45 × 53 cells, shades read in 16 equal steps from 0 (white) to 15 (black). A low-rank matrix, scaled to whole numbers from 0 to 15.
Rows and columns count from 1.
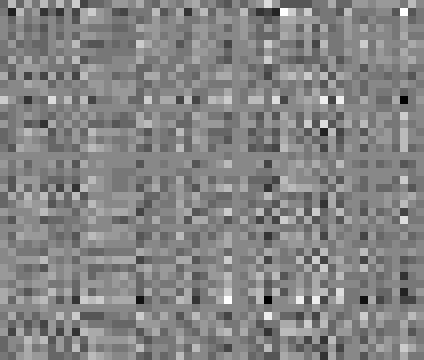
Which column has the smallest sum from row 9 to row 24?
36
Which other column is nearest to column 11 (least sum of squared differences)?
28
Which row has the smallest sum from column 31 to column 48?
13
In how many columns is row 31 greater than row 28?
21
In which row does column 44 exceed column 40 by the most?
38
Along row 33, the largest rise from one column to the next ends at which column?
41
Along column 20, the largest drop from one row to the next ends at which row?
2
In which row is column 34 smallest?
40
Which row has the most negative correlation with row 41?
29
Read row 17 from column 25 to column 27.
6 7 9
